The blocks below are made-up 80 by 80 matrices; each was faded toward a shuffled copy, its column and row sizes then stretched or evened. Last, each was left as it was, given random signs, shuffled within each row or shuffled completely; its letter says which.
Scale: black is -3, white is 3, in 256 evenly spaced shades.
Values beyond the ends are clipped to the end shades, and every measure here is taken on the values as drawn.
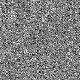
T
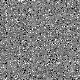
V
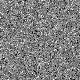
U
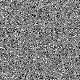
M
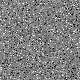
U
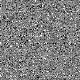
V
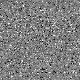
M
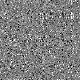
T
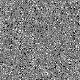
T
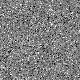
U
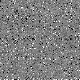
T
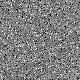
U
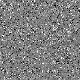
T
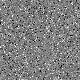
U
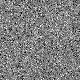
U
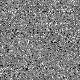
M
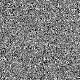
V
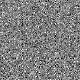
T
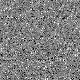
M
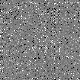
T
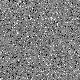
U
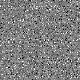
T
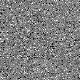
T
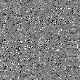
T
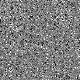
V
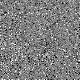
V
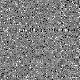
T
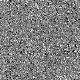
V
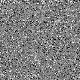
M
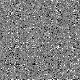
T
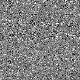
V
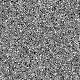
U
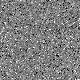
U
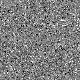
M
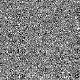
T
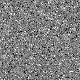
M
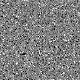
T
